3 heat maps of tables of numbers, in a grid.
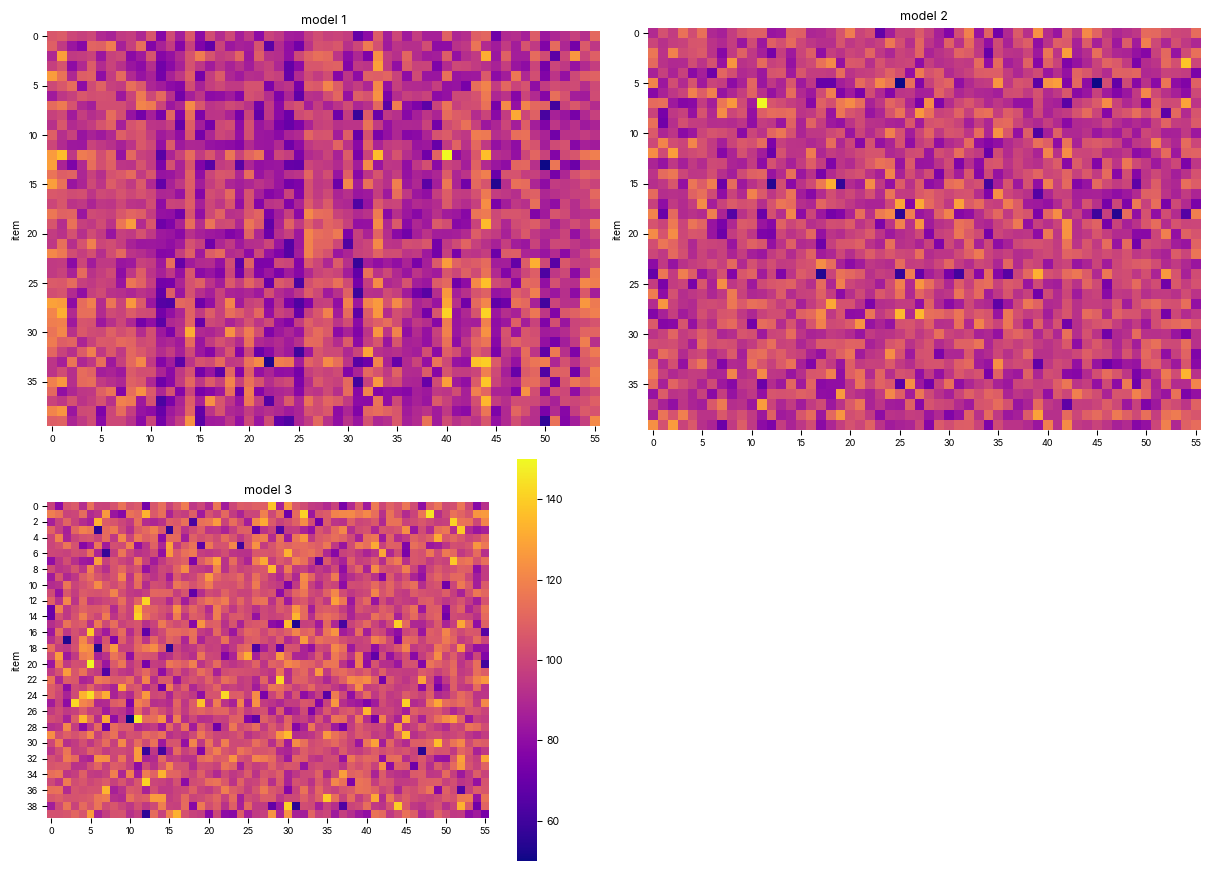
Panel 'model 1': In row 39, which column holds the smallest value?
50
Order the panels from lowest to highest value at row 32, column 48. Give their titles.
model 3, model 2, model 1
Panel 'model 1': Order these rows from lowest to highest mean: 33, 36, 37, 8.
8, 36, 37, 33
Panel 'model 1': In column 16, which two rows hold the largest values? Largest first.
37, 19
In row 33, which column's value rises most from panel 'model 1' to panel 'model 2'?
35
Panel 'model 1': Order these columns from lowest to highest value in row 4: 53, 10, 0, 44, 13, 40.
10, 13, 53, 44, 40, 0
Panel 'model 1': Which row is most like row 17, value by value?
0
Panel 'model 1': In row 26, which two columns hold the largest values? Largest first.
40, 49
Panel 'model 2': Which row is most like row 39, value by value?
20
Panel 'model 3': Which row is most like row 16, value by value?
20
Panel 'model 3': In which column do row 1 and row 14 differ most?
0
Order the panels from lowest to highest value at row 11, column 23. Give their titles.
model 2, model 1, model 3
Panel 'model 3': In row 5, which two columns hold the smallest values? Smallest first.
24, 19
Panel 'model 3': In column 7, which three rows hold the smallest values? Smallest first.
6, 21, 28
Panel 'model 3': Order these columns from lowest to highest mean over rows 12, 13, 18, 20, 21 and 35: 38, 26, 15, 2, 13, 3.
38, 15, 26, 3, 13, 2
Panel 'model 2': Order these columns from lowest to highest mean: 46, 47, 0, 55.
47, 46, 55, 0
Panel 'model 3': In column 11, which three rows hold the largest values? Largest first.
27, 14, 13
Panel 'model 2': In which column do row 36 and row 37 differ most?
11
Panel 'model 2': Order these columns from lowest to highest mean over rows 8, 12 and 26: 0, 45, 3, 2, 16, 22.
22, 3, 45, 16, 2, 0
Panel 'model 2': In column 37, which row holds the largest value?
19
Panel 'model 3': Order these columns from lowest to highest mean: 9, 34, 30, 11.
34, 30, 9, 11
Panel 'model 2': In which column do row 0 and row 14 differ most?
24
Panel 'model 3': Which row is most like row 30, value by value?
4
